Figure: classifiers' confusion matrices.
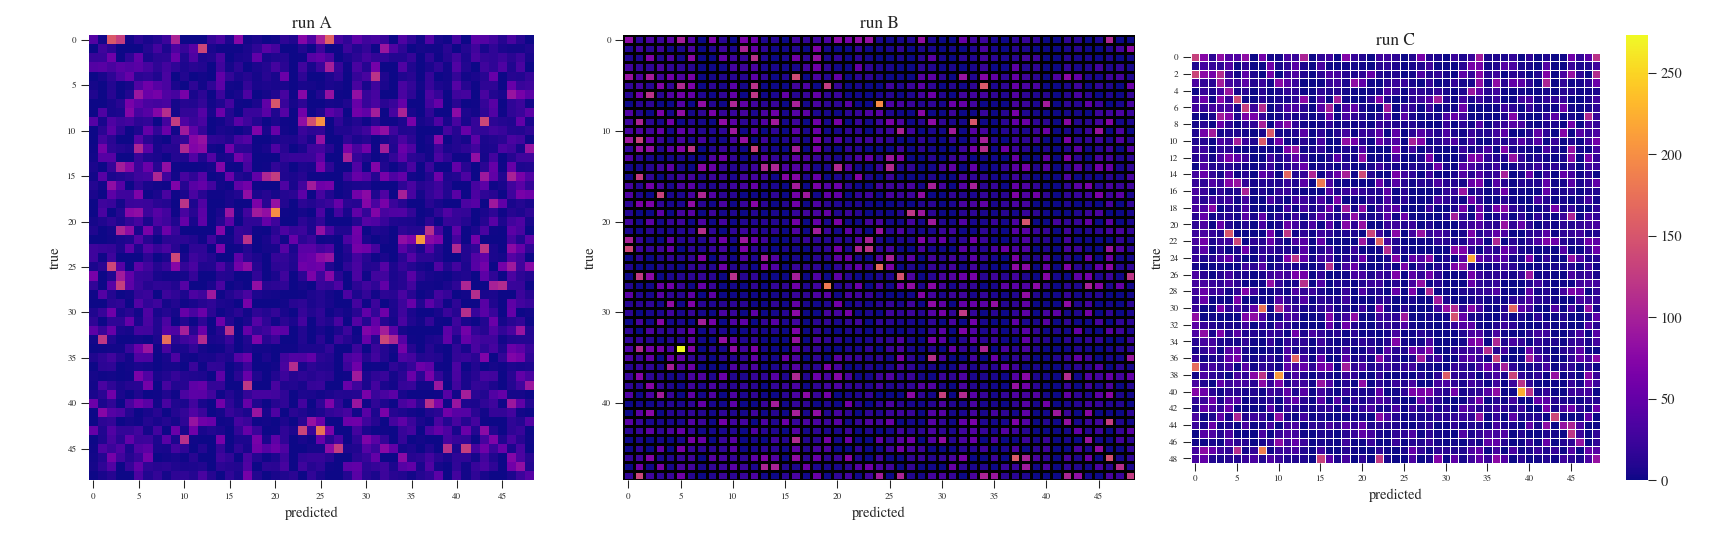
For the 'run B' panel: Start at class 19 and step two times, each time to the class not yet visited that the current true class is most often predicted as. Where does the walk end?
44
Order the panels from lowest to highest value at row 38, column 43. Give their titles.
run B, run A, run C
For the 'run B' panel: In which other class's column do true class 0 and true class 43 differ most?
46
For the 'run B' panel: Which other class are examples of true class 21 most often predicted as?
7
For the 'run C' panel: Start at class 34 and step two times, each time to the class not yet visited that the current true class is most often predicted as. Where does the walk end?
12
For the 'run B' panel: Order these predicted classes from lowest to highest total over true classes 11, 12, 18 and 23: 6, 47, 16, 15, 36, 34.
15, 47, 36, 16, 6, 34
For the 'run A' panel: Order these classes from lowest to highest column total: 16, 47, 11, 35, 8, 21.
16, 21, 35, 11, 8, 47
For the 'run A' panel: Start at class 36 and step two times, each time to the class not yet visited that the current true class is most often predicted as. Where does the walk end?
17
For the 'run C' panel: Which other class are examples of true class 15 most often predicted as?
5
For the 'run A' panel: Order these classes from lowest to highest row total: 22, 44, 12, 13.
13, 44, 22, 12
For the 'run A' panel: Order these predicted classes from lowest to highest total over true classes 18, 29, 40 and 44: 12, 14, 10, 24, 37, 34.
24, 12, 34, 14, 37, 10
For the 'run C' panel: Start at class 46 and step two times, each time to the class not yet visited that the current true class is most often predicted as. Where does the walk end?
8
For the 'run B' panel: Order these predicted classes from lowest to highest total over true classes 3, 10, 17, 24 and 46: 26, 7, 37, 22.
22, 26, 7, 37
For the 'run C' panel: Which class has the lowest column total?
14
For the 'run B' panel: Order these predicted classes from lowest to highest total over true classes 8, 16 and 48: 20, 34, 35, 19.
19, 20, 35, 34
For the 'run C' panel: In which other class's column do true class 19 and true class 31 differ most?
45
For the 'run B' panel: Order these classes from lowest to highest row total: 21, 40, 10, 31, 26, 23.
40, 31, 21, 10, 23, 26
